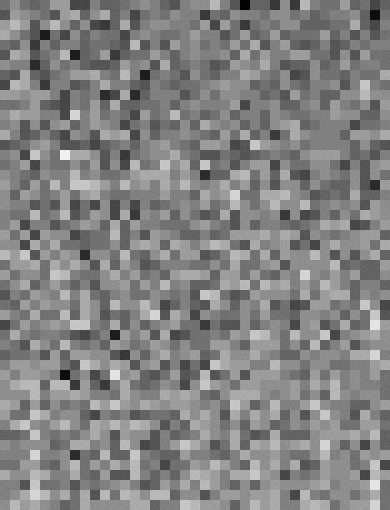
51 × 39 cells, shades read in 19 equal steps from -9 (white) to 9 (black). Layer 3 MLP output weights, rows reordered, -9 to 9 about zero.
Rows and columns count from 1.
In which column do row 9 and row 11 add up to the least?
37
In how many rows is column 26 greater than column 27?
22
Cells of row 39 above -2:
25
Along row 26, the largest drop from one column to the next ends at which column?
10
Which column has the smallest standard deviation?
35
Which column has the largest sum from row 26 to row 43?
36
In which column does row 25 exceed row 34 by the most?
30
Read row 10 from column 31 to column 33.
1 0 2
